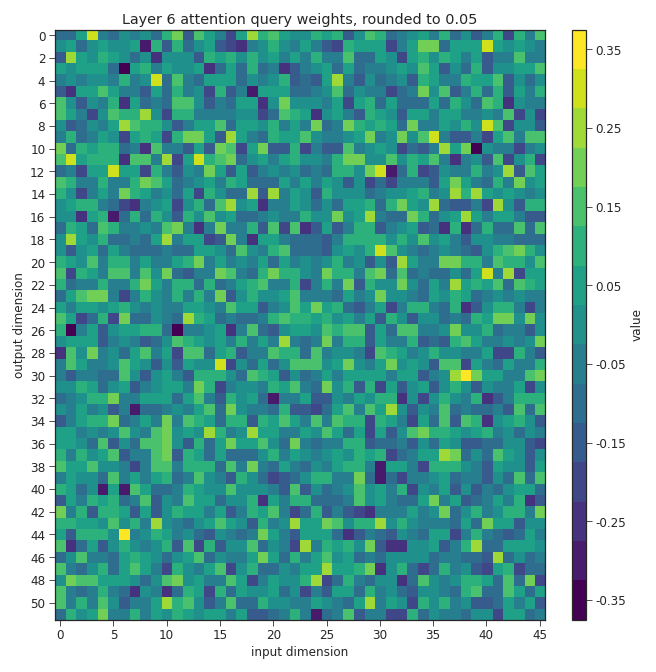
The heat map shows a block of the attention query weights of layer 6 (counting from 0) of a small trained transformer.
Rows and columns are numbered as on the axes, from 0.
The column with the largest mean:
13
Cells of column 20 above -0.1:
40
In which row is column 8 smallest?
1
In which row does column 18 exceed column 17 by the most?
14
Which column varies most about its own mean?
6
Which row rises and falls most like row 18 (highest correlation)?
50
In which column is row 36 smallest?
45
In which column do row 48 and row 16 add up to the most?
38
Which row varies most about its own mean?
10
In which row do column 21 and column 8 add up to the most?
7
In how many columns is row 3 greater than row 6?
20
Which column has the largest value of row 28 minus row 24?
31
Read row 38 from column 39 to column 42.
-0.05 -0.15 0.05 0
